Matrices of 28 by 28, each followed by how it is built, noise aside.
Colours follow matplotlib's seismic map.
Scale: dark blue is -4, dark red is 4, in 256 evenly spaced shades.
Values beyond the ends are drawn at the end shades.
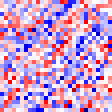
Hankel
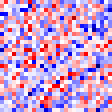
Hankel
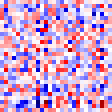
low rank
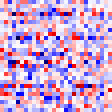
uneven rows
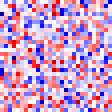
repeating rows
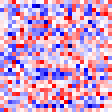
blocks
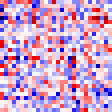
low rank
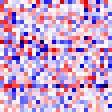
uneven rows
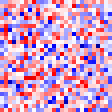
repeating rows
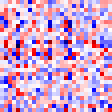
low rank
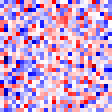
repeating rows
